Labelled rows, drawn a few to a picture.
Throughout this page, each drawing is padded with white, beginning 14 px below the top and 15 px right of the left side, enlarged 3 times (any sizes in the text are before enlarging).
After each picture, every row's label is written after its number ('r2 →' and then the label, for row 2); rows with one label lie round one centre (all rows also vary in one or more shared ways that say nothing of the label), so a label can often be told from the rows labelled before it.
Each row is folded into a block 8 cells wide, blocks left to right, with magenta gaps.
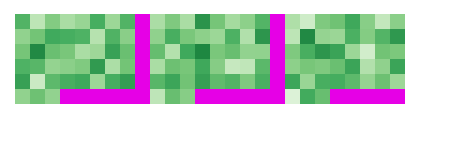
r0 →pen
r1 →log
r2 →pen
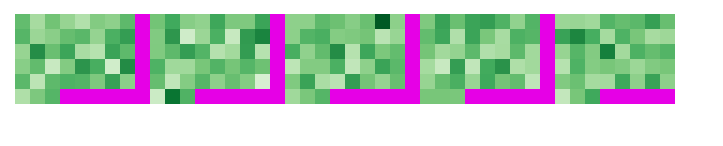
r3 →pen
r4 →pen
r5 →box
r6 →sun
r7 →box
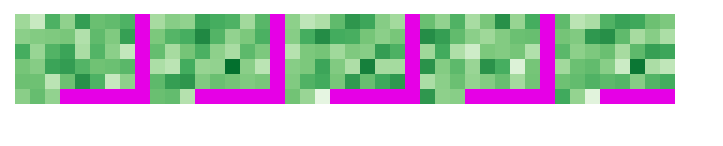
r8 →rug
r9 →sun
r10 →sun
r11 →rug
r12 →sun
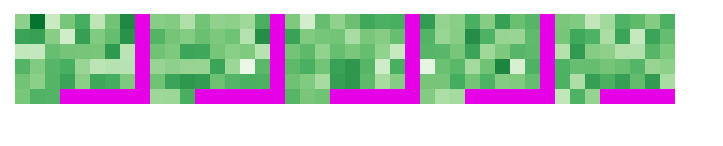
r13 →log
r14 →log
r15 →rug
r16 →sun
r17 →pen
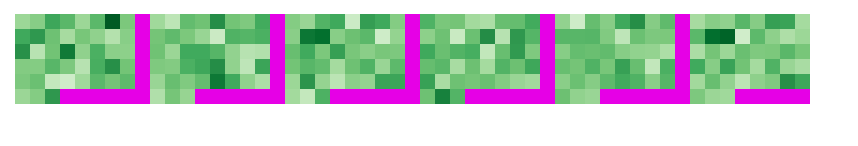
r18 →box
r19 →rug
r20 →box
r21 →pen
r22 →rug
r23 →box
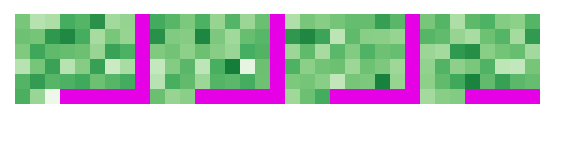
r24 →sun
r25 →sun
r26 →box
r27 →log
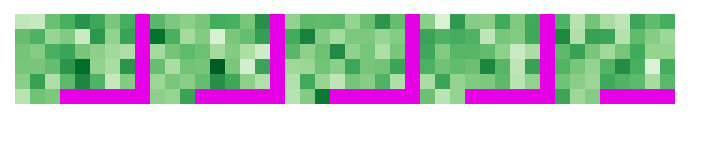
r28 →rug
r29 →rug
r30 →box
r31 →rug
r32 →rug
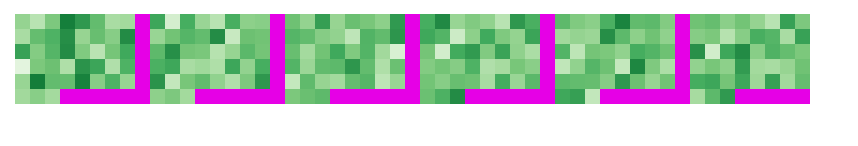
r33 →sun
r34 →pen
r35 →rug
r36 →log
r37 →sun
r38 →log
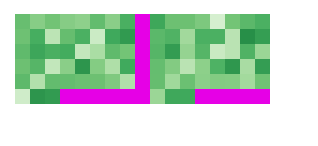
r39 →pen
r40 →pen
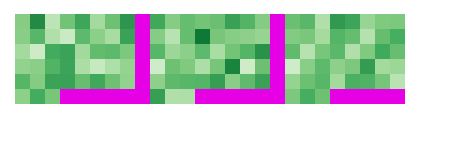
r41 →log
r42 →sun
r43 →sun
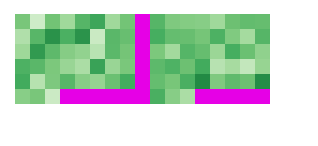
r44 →pen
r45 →log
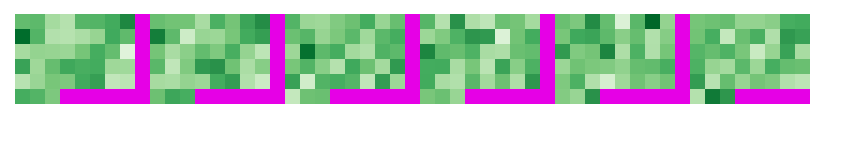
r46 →rug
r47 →rug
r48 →pen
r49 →pen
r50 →box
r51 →pen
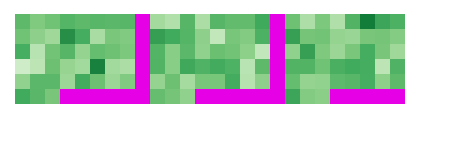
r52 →sun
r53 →rug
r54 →rug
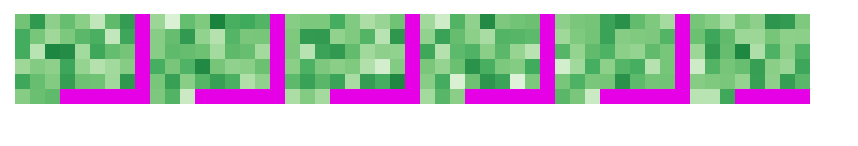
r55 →log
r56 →rug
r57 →log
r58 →rug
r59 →sun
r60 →box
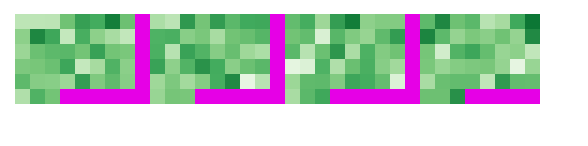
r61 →box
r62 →rug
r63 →sun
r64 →log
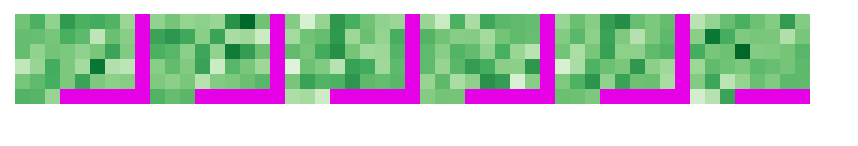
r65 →sun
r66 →box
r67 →sun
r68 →rug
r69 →sun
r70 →box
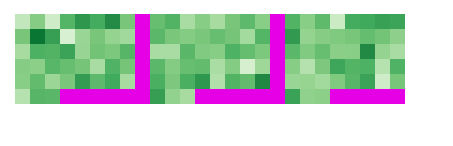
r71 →box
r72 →log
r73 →rug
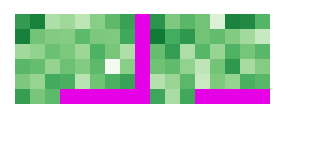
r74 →log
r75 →box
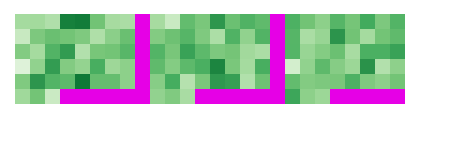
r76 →sun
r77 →rug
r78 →sun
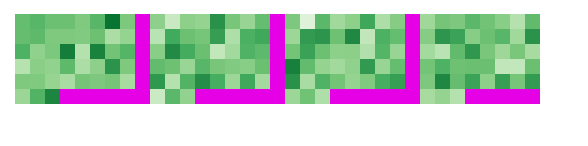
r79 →box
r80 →pen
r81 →pen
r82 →log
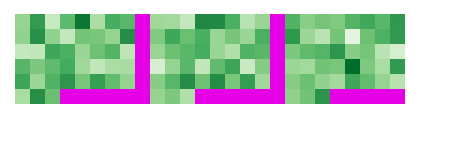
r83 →log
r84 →sun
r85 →rug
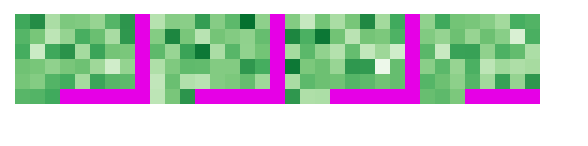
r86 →log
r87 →box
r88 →rug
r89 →log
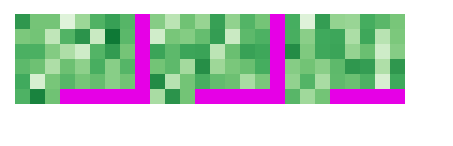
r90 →pen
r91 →pen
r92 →rug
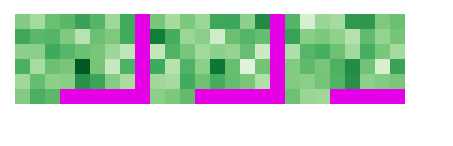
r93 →rug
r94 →rug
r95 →rug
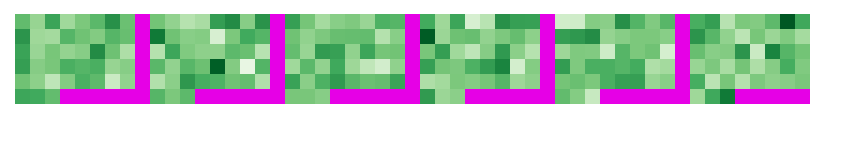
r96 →rug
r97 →rug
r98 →log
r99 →rug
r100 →rug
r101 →box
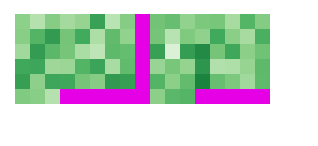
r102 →pen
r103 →log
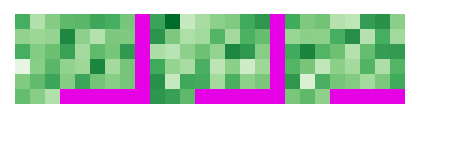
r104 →sun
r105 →log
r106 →pen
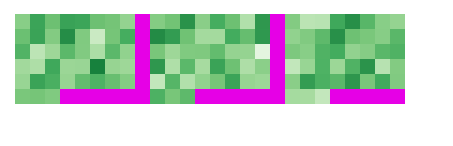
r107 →sun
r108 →rug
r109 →sun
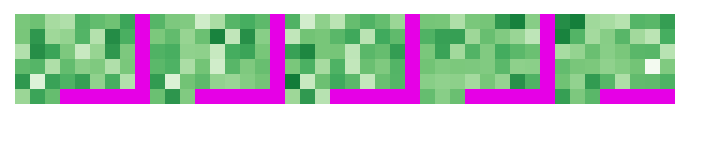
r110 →pen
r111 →pen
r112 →pen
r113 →box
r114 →log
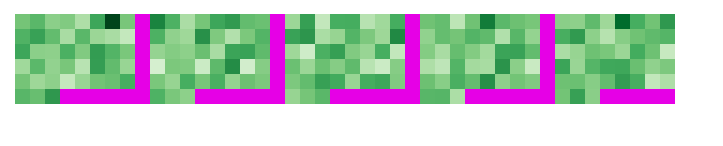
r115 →box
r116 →sun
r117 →log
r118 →sun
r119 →rug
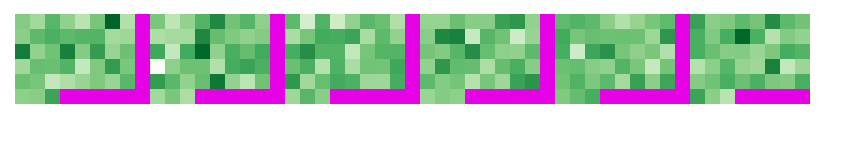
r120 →box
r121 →sun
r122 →pen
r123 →box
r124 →log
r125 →sun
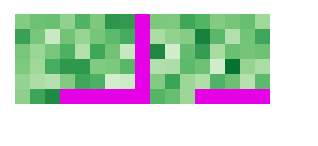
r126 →rug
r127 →sun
